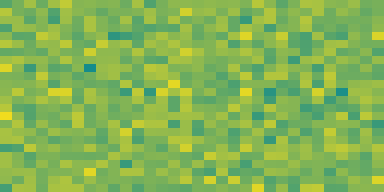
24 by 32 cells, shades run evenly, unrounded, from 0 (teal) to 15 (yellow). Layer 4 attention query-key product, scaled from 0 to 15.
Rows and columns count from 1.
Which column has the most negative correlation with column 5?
13
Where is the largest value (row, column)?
15, 1
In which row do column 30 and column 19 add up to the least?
10
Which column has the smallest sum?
25
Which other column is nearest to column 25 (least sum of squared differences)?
19
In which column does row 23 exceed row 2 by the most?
32
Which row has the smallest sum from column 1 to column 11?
5
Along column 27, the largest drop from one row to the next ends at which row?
9
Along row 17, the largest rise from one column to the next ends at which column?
28
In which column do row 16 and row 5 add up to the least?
11
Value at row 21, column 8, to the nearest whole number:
8
